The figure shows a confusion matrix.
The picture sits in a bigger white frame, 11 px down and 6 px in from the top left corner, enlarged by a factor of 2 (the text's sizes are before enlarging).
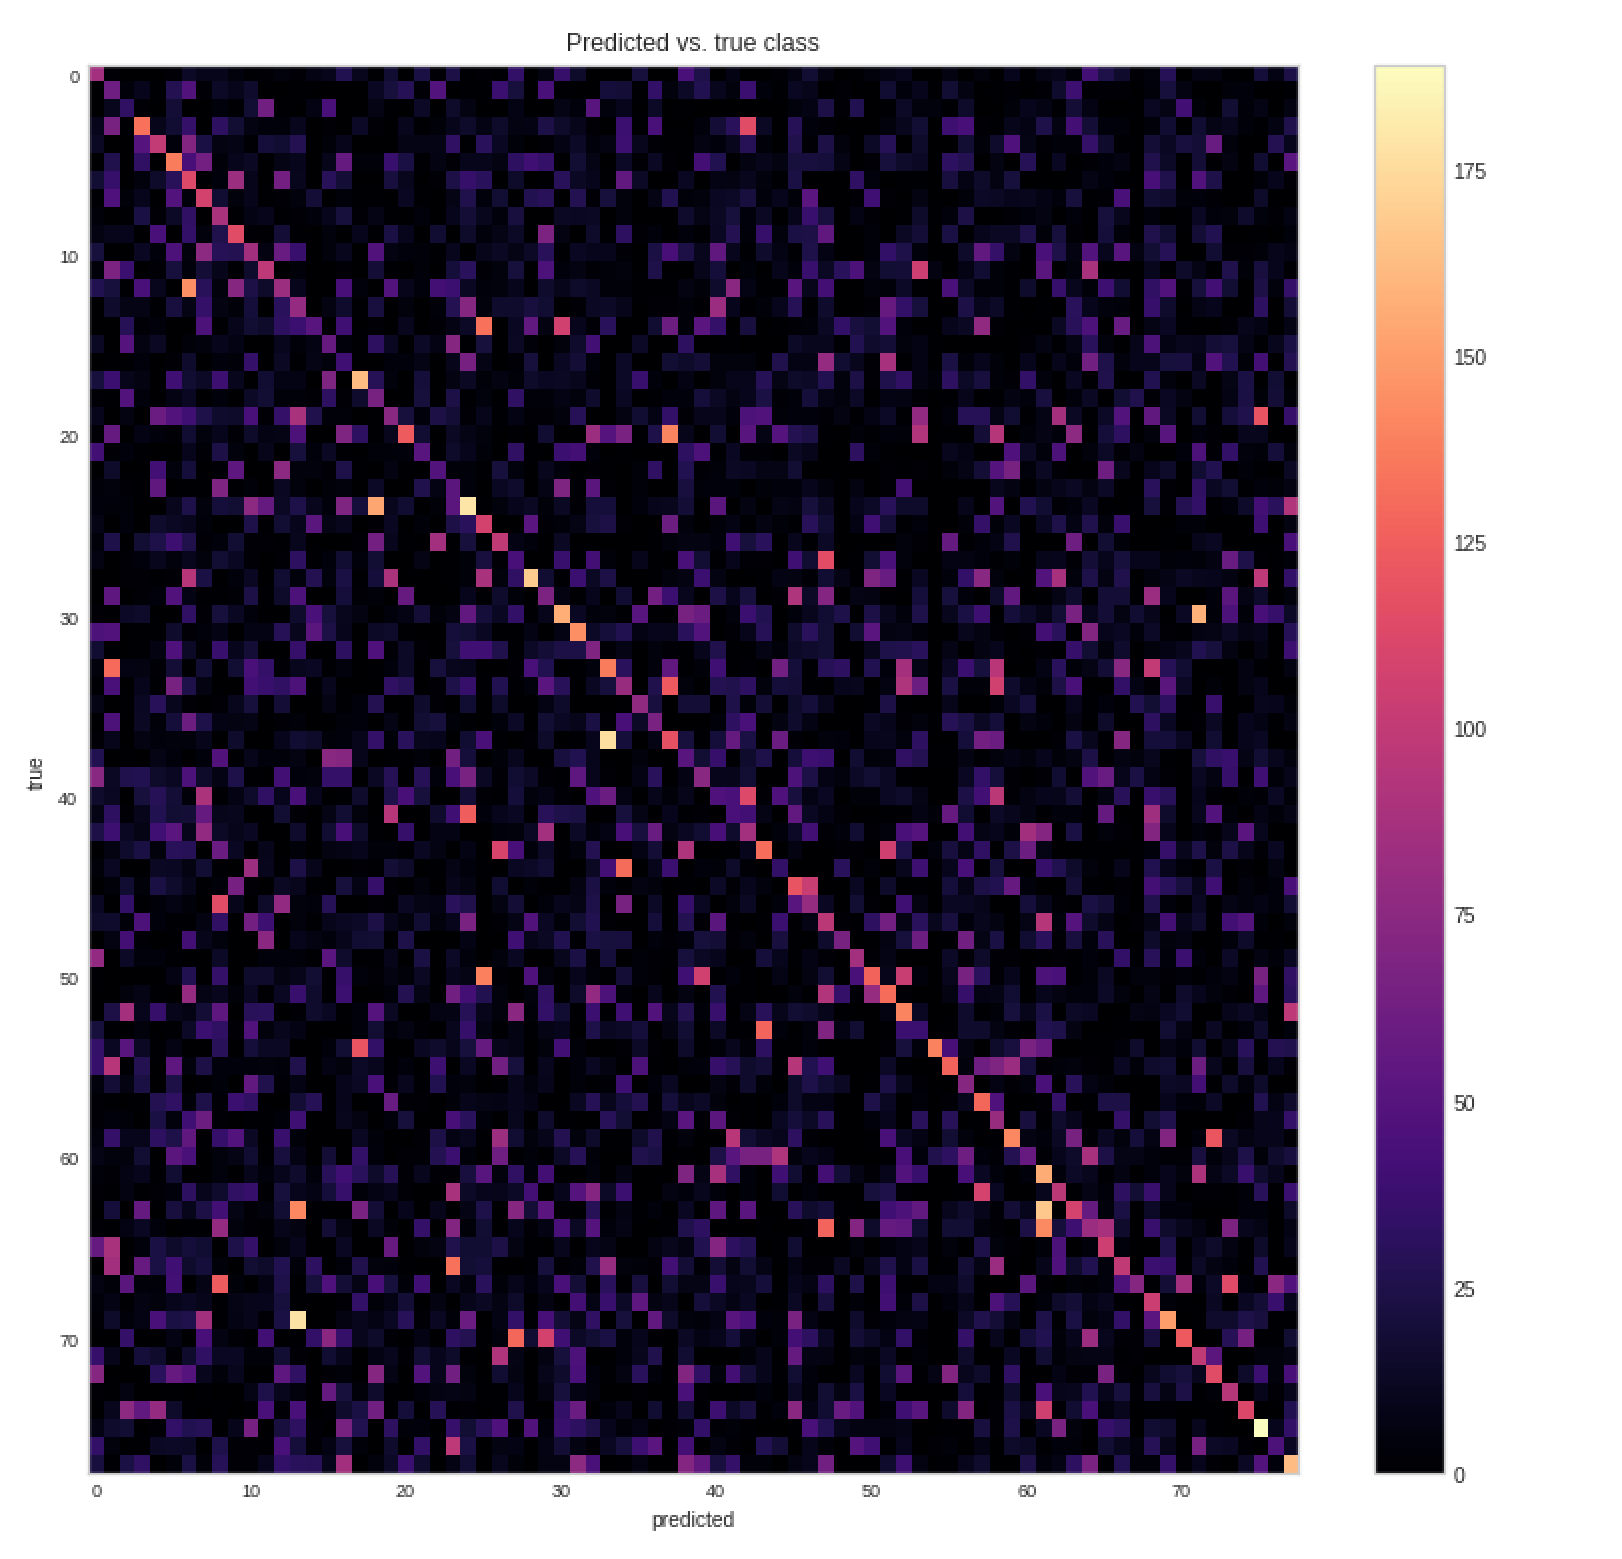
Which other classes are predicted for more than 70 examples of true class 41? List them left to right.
19, 24, 68
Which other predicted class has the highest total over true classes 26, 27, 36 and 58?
47
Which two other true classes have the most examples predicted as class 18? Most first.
24, 72
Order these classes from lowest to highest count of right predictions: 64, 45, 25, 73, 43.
64, 73, 25, 45, 43
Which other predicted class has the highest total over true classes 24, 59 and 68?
18
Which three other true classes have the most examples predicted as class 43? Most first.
53, 60, 19
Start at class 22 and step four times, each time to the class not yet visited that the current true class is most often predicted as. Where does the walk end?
29
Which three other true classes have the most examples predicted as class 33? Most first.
37, 66, 40
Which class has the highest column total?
6
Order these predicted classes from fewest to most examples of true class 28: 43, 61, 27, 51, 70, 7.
43, 70, 7, 27, 61, 51
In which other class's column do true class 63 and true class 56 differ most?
13
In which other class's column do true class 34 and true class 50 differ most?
25
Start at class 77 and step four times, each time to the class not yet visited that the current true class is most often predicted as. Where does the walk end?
61
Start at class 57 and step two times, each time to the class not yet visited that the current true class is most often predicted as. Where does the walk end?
75
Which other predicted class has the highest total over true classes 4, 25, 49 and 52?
77
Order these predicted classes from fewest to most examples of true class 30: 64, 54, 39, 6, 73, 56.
54, 64, 56, 6, 73, 39
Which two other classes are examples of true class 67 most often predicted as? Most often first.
8, 73
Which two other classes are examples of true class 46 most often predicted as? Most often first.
8, 12
